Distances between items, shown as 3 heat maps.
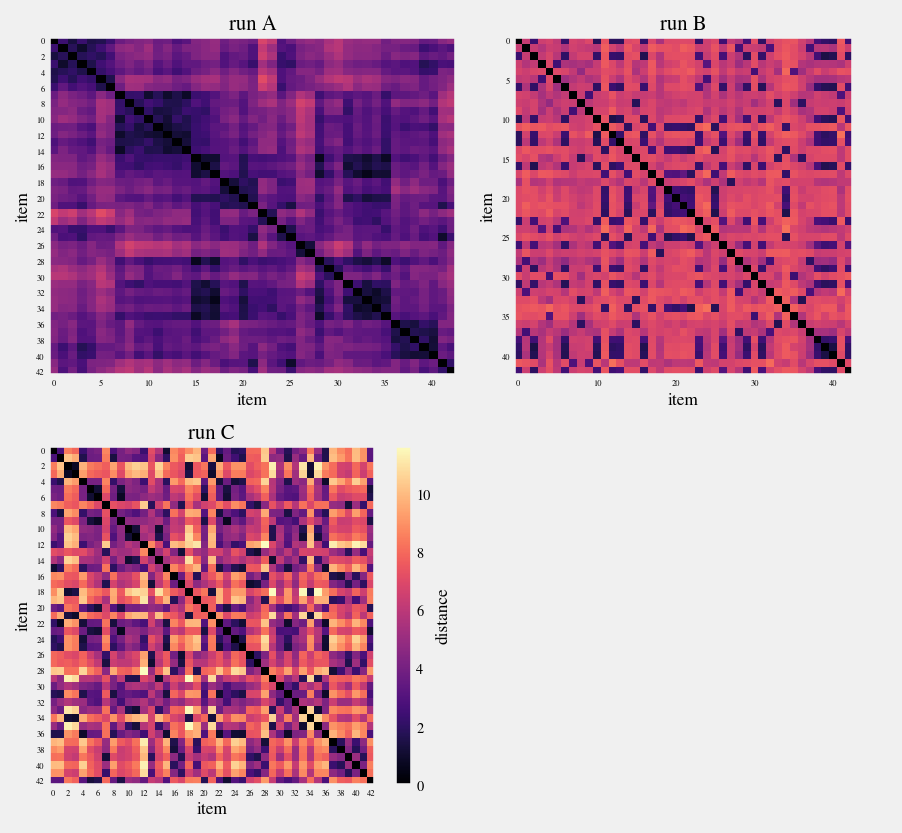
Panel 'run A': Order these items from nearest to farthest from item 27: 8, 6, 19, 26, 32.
26, 32, 6, 19, 8
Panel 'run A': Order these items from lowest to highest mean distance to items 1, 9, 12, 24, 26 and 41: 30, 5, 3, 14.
3, 14, 5, 30
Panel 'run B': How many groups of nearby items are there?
8
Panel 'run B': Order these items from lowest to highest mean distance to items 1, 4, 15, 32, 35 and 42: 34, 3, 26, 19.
26, 3, 19, 34
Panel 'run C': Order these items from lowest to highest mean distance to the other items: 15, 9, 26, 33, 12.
9, 15, 26, 33, 12
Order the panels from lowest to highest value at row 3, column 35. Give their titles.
run A, run B, run C
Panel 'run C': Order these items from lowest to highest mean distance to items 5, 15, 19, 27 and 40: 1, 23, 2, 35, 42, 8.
23, 42, 8, 1, 35, 2
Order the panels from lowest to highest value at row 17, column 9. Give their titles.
run A, run C, run B
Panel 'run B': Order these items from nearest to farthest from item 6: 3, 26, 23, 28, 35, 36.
26, 23, 28, 3, 36, 35
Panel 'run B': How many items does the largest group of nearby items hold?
15
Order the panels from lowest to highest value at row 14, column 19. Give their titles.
run B, run A, run C
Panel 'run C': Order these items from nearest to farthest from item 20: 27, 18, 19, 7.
27, 7, 19, 18
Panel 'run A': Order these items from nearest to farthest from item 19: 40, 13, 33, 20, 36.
20, 33, 13, 40, 36
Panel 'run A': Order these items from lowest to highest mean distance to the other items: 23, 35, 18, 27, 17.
35, 17, 18, 23, 27
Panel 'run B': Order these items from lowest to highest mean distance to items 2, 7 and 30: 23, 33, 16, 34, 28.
16, 23, 28, 33, 34
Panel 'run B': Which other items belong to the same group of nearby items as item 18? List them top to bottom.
27
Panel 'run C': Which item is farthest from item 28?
12
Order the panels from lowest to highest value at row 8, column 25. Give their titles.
run C, run A, run B
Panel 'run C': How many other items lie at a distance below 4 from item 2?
4
